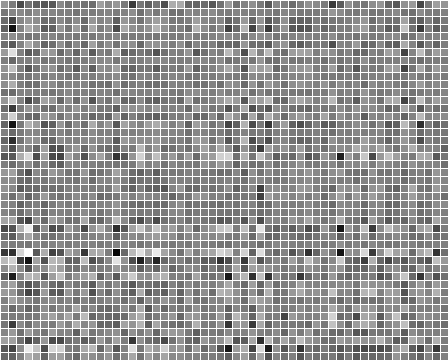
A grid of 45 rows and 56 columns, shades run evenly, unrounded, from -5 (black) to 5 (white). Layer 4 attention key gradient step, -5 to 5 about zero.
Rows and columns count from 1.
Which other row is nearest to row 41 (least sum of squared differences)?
39
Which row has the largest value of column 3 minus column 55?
32
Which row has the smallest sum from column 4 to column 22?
43
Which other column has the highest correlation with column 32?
2
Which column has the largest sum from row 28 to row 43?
42
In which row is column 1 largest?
33
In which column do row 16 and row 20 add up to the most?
4
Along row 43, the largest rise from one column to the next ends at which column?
34
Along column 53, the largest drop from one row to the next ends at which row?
16
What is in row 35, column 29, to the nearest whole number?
-4
